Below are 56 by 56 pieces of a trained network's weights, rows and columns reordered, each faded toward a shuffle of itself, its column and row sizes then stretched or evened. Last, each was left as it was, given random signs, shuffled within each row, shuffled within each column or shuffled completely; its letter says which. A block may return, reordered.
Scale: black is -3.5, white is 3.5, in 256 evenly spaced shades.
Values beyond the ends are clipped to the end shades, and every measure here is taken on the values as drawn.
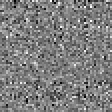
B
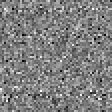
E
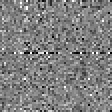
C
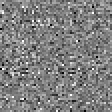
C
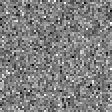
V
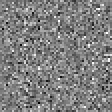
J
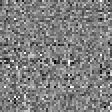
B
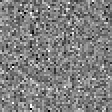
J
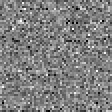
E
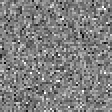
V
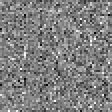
J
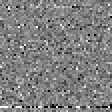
E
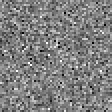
V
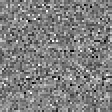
E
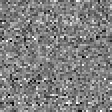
E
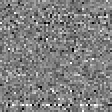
E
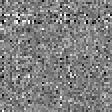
C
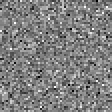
E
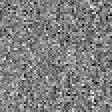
J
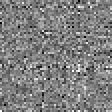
C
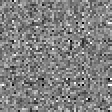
B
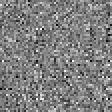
B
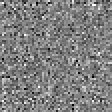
B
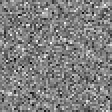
V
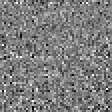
B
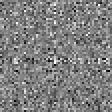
C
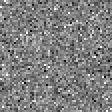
V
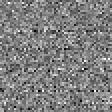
E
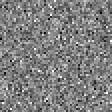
V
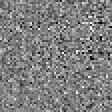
B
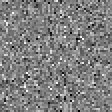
J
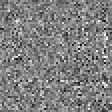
B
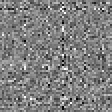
C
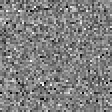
E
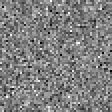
V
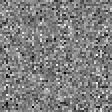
J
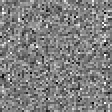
J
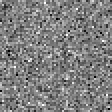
V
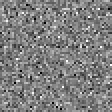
E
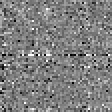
C
